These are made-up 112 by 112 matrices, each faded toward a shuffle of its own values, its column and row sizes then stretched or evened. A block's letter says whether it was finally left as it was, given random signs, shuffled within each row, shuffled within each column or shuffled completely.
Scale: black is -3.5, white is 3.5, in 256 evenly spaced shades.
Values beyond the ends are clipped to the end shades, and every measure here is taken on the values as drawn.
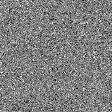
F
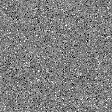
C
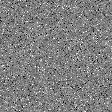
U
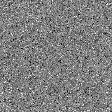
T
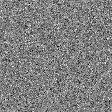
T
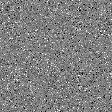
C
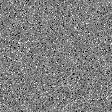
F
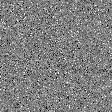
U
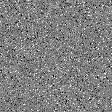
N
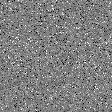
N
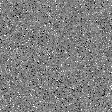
T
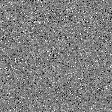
N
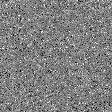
N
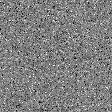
N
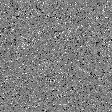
N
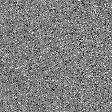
T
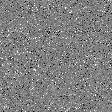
N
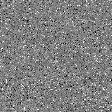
C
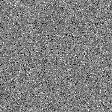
N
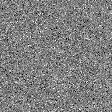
N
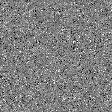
C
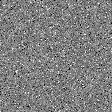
U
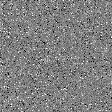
F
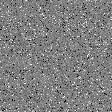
N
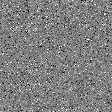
N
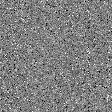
T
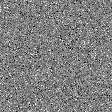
U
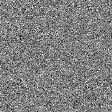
F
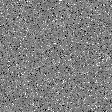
U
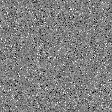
F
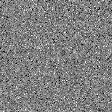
C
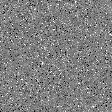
T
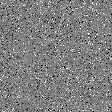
F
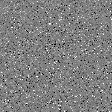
C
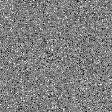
C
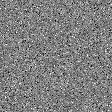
U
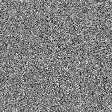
F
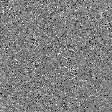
C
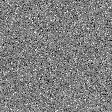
U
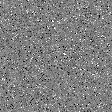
N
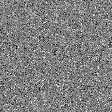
F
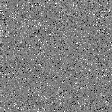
C
